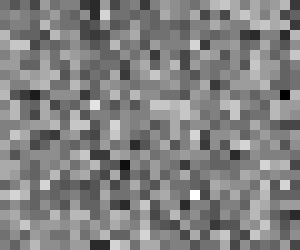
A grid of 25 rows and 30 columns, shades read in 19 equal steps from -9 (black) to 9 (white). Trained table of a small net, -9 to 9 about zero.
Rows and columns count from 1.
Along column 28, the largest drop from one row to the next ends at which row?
13
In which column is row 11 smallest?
6
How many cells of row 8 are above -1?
20
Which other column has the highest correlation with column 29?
5
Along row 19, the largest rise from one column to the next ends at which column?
29
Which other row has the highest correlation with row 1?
3
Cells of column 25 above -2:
17
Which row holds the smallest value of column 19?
21
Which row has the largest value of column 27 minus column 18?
23
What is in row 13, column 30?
-4
